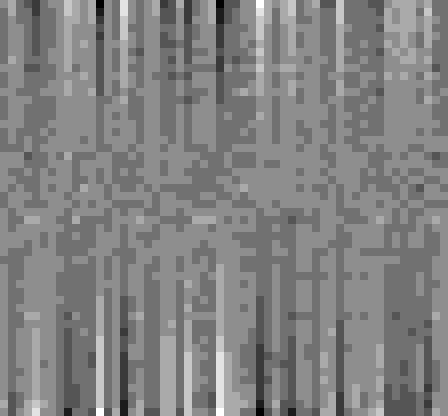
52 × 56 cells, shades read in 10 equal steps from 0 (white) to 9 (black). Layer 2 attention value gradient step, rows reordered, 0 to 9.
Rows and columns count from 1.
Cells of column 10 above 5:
3
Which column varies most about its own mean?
28
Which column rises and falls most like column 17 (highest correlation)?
25
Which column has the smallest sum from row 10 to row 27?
33
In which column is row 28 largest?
37
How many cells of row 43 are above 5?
6
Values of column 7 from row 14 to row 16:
5 5 4
